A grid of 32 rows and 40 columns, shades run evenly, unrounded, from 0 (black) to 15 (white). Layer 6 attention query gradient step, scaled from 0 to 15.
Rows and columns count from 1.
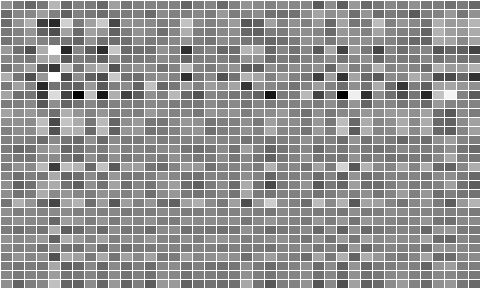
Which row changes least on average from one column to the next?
24
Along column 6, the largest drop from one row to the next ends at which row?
9
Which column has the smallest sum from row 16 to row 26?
23
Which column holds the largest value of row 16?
38
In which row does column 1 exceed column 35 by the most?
11
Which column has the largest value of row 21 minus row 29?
5
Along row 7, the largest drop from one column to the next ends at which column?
6
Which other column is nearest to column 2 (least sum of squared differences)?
20
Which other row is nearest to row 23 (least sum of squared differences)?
29
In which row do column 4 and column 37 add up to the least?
10
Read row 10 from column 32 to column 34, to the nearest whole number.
10 6 3
